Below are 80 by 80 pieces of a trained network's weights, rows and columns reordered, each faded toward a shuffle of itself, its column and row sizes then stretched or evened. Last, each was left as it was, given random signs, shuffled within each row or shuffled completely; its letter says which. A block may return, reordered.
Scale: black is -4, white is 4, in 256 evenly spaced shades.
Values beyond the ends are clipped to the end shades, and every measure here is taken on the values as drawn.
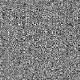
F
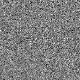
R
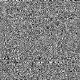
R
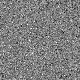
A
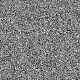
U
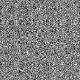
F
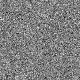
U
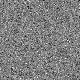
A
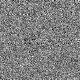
U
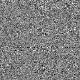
R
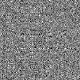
F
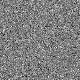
U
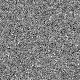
A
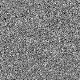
U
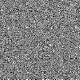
R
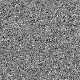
U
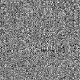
F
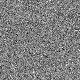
A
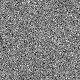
A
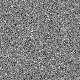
A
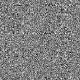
F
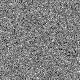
A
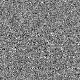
U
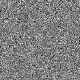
U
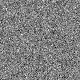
A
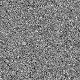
U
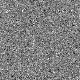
U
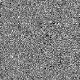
F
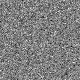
A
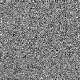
F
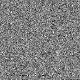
R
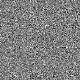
R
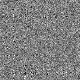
R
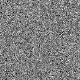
R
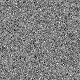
A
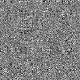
F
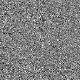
R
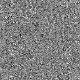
R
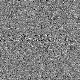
U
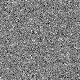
A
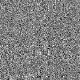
F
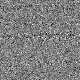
U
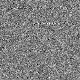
U
